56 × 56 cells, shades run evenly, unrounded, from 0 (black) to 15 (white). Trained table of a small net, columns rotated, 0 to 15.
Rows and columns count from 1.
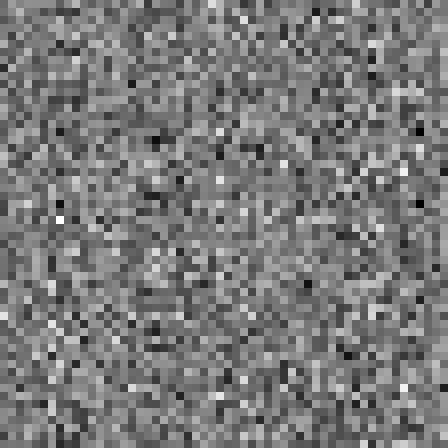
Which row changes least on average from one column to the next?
15
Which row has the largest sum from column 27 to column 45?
28
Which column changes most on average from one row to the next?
20
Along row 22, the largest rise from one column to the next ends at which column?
46
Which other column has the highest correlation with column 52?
16
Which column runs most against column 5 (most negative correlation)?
52
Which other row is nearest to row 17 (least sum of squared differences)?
26
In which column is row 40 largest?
1
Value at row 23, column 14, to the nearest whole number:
6
